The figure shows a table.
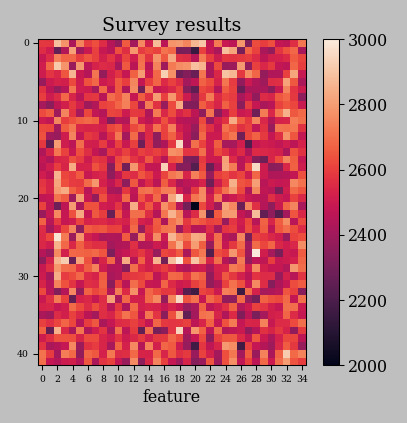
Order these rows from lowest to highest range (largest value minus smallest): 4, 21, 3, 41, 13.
41, 3, 4, 13, 21
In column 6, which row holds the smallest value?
8
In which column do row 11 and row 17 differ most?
2
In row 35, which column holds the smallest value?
19
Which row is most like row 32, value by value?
39
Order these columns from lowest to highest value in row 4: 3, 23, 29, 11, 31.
29, 31, 11, 23, 3
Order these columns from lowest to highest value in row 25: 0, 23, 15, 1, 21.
0, 1, 23, 15, 21
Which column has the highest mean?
17
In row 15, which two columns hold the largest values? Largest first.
24, 32
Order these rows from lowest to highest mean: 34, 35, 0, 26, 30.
35, 34, 30, 26, 0
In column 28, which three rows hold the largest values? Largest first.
27, 16, 22
